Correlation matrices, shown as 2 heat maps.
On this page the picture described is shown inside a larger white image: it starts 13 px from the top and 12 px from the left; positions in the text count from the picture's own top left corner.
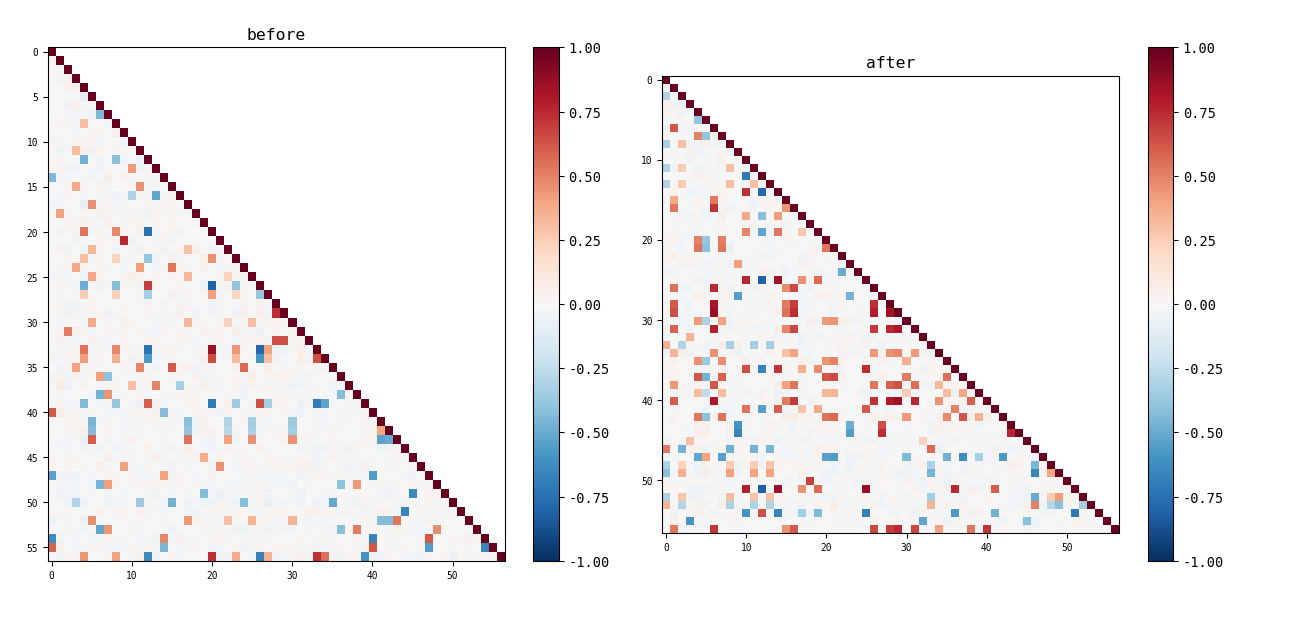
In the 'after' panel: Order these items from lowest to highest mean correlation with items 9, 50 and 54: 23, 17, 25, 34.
25, 17, 34, 23
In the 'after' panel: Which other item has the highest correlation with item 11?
49
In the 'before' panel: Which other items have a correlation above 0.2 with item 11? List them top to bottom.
3, 15, 24, 35
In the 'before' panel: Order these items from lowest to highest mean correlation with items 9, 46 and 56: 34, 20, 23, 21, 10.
10, 23, 34, 20, 21
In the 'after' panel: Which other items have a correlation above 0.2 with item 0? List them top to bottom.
33, 46, 53
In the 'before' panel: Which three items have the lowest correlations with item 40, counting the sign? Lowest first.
54, 47, 14
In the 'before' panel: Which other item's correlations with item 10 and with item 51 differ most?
44
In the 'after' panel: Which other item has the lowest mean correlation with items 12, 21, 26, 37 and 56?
47
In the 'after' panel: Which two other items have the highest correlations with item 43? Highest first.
44, 27
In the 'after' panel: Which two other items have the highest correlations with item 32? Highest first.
3, 45
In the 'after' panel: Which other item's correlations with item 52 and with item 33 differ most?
46
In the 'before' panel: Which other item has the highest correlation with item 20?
33
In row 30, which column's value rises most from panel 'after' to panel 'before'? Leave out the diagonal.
5
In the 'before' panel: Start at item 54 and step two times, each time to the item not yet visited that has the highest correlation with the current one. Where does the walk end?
14
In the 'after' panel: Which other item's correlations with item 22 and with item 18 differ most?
50
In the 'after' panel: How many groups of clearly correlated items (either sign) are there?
8
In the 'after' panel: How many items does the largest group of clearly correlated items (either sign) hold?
12
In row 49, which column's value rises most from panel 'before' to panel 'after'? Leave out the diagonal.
45
